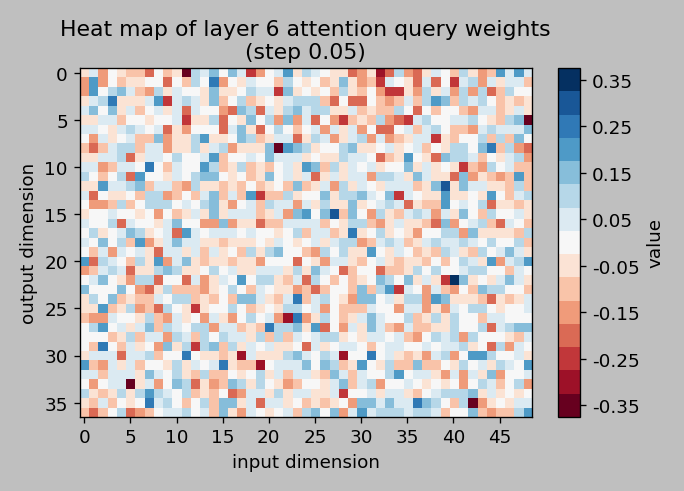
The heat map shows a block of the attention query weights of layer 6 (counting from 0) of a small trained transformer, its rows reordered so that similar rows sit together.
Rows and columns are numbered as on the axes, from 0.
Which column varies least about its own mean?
46
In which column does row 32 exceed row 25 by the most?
34
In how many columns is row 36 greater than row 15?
20
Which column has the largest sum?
47
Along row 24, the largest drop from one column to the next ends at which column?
24
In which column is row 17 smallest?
10
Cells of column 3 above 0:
17
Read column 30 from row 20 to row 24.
-0.1 0 -0.05 0.15 0.15
